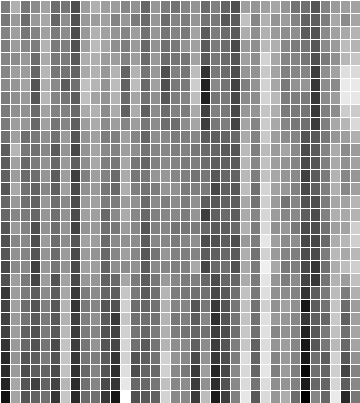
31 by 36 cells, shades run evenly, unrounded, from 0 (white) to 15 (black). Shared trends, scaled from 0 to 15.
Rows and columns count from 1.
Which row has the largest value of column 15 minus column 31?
7
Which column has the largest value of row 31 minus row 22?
35
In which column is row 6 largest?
21
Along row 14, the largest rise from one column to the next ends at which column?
8
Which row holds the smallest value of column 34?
31
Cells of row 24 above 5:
30
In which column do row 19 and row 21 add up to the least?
27
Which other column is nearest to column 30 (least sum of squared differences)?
18
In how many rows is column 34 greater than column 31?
1
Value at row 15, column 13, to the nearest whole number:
5
